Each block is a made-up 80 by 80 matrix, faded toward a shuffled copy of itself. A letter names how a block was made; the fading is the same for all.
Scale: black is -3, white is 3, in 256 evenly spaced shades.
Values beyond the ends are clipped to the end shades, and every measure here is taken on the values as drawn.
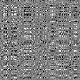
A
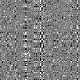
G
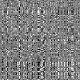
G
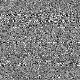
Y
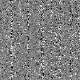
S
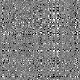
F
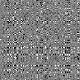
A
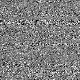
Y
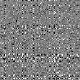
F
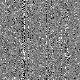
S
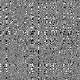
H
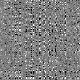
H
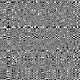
A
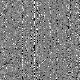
S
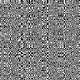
G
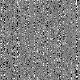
S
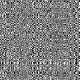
G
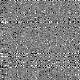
F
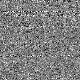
Y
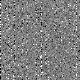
S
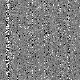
S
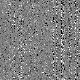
S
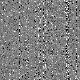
S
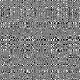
A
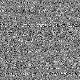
Y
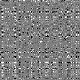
A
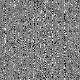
S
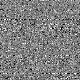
Y
